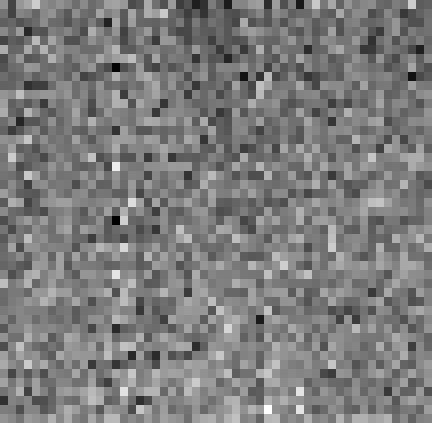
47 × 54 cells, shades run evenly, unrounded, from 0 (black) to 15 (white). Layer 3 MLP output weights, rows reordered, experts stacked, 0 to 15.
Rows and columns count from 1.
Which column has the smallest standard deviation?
8
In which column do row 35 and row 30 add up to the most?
28
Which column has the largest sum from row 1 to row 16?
15
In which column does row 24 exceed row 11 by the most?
16
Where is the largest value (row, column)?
46, 34
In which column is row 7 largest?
17
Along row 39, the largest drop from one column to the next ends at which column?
25
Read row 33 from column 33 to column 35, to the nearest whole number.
7 9 9
